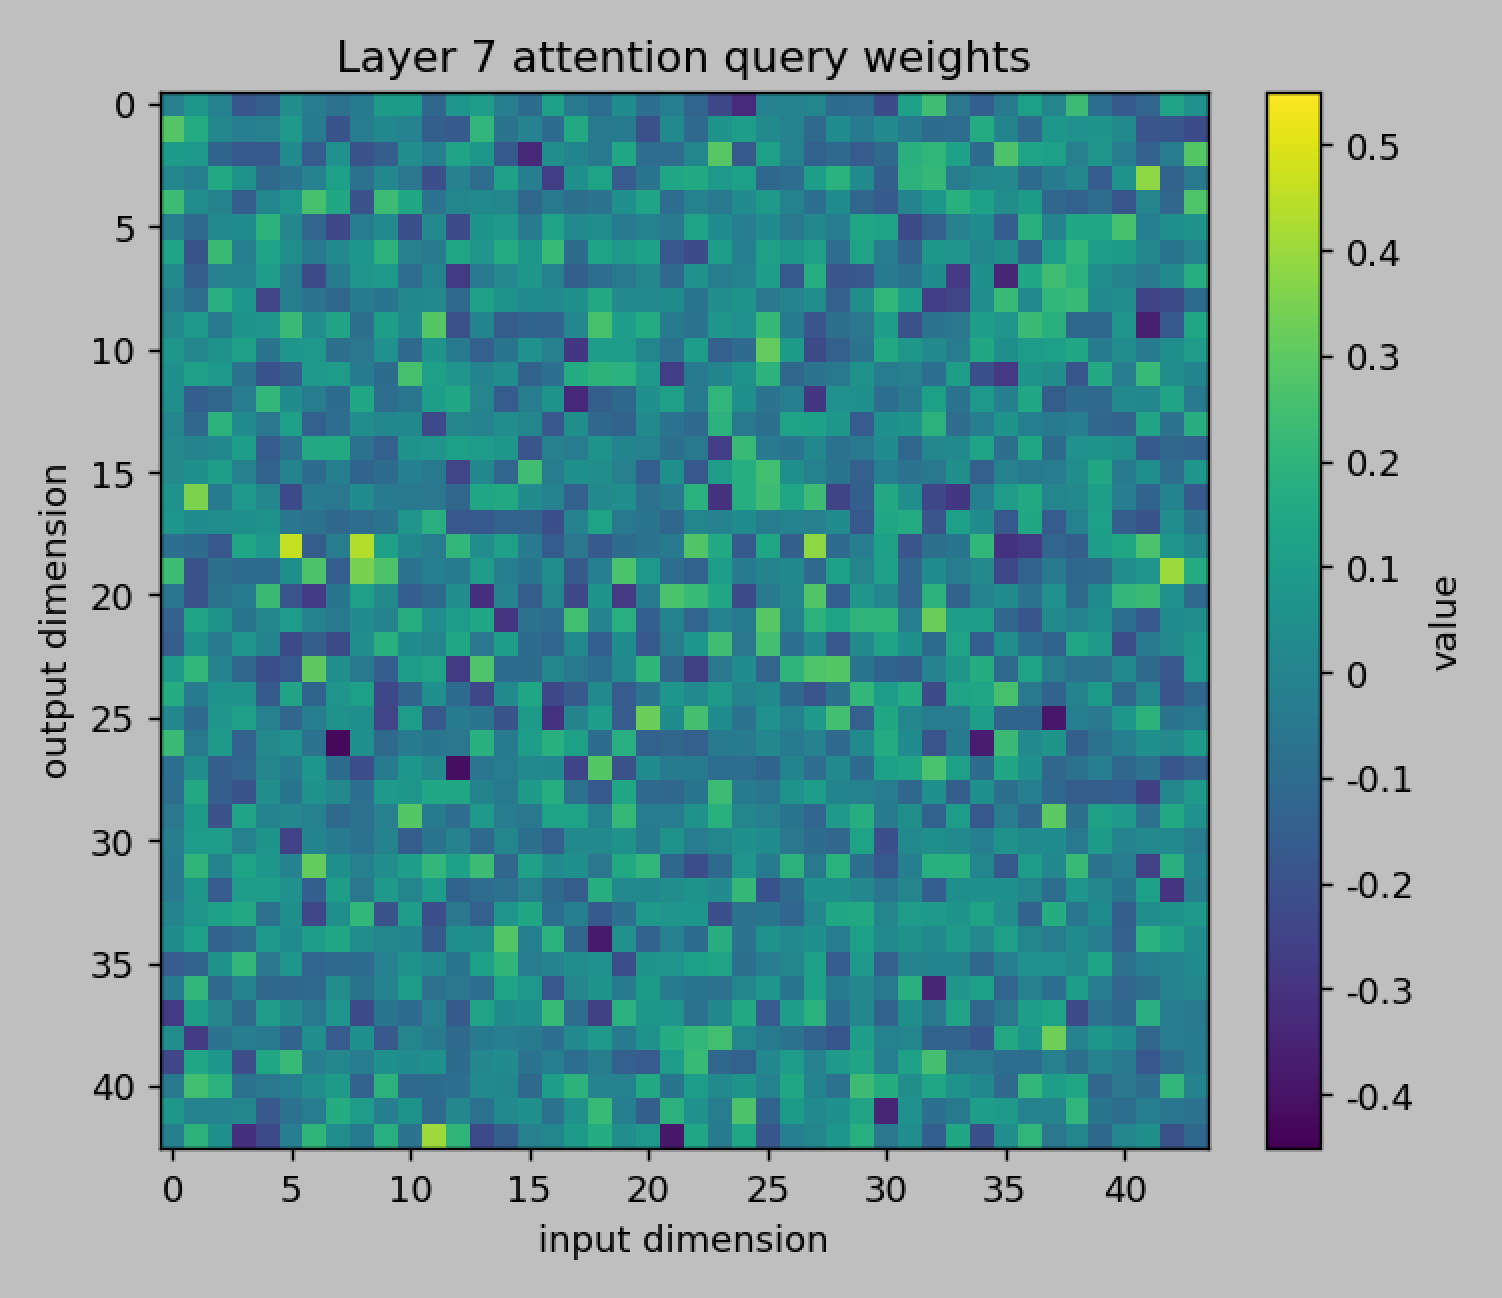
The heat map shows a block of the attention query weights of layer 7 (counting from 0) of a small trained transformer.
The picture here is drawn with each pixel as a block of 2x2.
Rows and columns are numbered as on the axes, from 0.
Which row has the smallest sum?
27
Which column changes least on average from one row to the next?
39
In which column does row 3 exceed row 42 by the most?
21
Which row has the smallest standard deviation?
30
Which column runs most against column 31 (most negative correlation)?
40
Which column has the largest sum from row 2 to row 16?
25
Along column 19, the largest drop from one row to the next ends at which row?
20
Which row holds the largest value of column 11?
42
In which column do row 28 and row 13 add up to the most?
23
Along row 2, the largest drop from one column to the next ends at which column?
24
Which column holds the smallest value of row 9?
41
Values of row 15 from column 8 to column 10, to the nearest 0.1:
-0.1 -0.1 0
